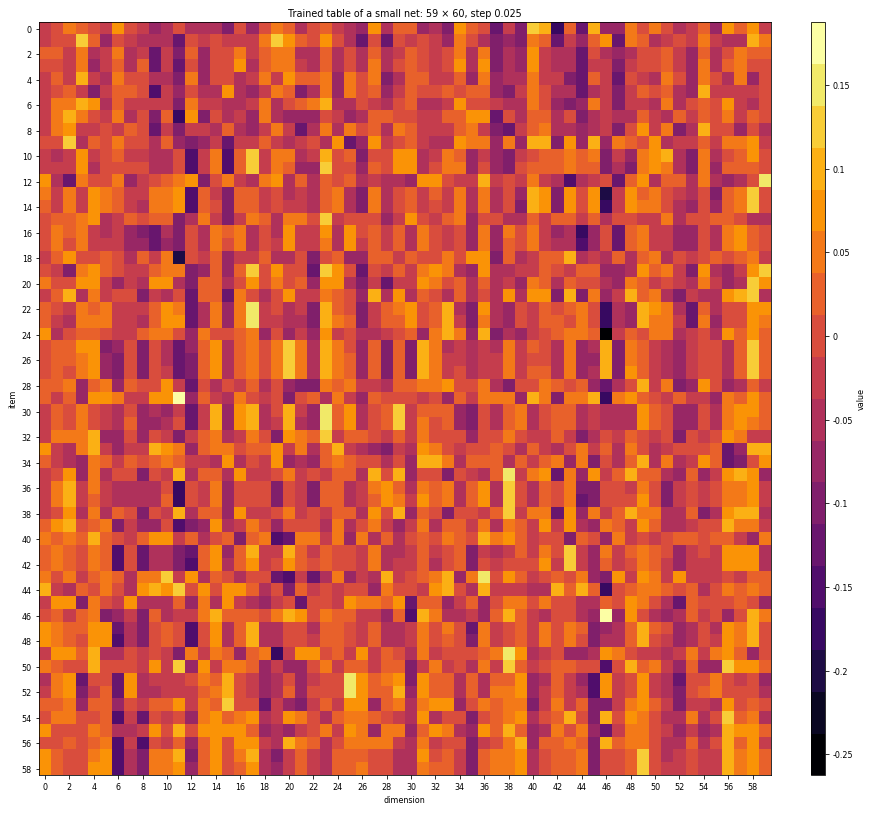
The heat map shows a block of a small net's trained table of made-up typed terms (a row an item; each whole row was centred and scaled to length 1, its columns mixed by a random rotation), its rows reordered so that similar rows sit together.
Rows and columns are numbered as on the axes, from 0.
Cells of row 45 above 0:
23
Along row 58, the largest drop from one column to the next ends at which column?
6
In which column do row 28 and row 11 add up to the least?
12
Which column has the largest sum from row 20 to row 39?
58
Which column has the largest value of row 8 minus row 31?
35
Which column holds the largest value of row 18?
43
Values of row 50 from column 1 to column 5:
0.025 0 0 0.1 0
